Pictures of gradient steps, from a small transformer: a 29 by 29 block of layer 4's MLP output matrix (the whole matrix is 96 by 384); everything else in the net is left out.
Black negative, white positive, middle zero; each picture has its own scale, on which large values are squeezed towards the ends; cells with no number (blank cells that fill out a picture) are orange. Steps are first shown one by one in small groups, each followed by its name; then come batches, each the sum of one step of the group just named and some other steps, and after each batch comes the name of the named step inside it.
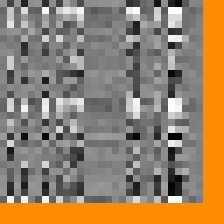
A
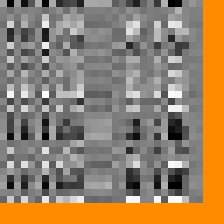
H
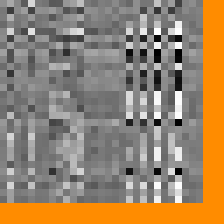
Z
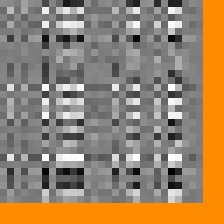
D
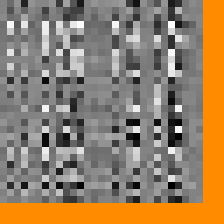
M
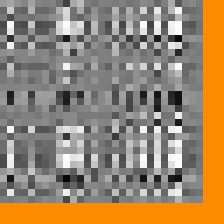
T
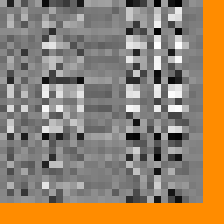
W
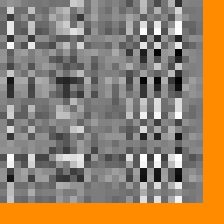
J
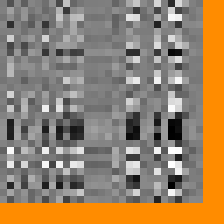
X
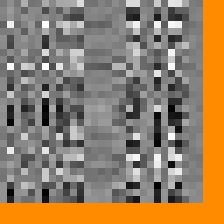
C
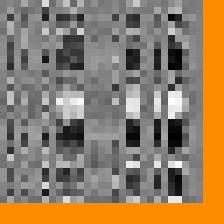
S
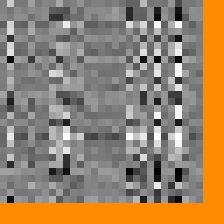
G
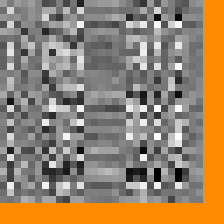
G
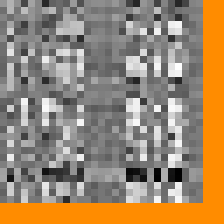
G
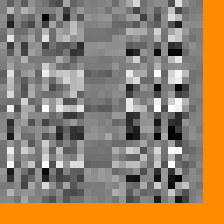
X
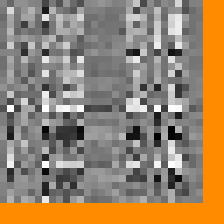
X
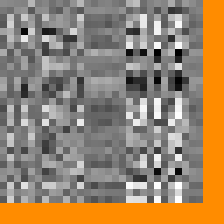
Z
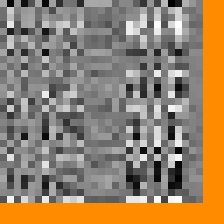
H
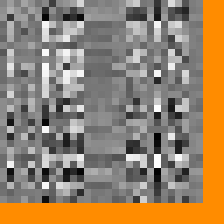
C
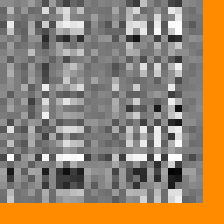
D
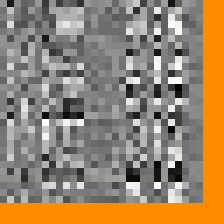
X
